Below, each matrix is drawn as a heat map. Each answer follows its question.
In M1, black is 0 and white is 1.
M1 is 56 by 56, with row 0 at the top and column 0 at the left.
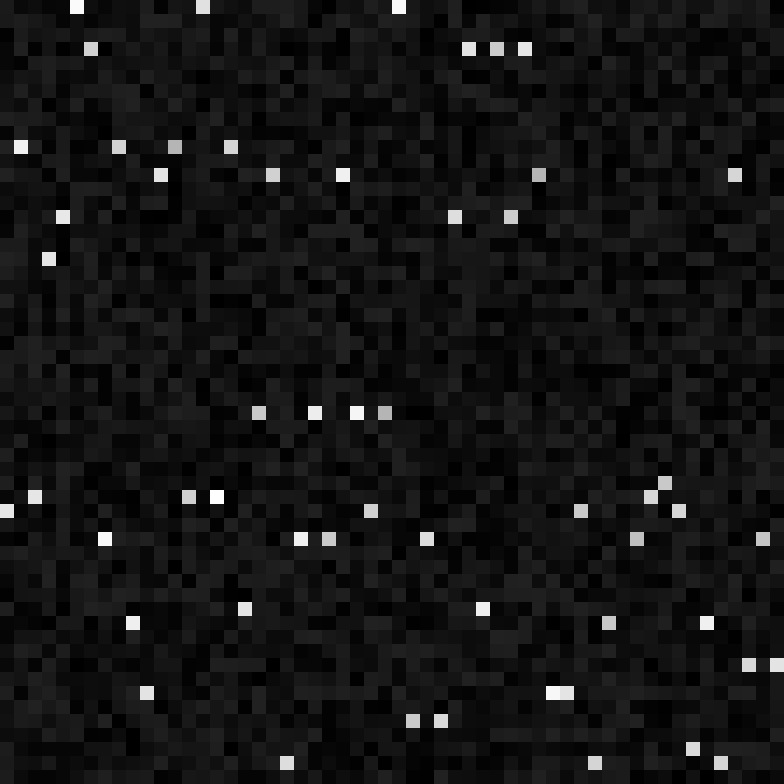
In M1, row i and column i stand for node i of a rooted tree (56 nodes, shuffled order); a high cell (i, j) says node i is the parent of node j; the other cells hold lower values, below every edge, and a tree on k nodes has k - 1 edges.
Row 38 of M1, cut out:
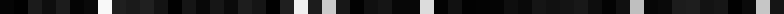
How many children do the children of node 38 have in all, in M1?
3
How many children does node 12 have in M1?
5
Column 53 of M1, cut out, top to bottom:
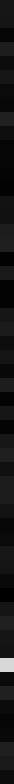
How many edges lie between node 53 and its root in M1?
4
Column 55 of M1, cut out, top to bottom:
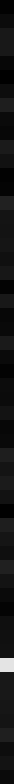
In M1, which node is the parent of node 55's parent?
34
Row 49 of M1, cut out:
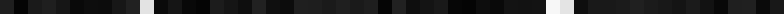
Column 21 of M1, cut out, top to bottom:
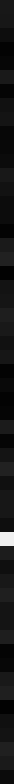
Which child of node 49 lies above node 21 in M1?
10
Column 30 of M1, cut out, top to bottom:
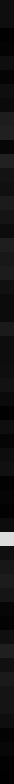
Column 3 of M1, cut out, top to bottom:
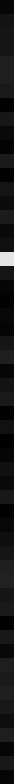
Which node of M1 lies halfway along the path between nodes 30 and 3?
51
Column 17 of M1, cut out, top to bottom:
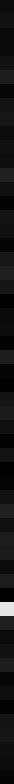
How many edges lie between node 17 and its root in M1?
2
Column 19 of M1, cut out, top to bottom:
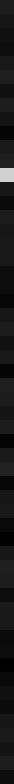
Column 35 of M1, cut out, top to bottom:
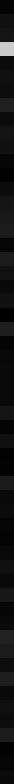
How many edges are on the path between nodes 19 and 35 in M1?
8
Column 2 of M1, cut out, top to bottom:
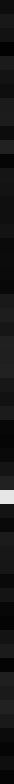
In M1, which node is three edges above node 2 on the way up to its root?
18
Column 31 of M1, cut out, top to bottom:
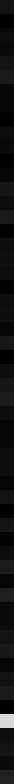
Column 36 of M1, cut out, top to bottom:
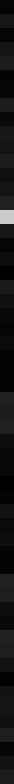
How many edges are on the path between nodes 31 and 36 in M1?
7
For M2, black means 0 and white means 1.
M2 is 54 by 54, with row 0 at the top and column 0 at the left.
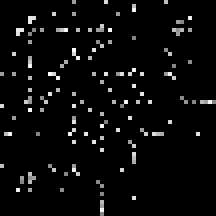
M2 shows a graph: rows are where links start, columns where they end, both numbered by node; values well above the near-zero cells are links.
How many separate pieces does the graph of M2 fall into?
3
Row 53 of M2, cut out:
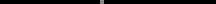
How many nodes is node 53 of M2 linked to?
1
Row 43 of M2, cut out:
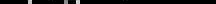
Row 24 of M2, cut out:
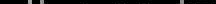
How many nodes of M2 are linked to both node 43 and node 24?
1
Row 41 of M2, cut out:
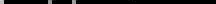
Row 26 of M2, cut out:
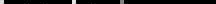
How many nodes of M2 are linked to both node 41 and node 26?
2
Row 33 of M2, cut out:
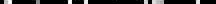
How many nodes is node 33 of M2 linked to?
10
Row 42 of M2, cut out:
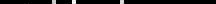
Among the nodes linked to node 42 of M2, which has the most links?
node 18
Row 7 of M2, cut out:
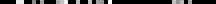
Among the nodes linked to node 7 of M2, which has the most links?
node 25
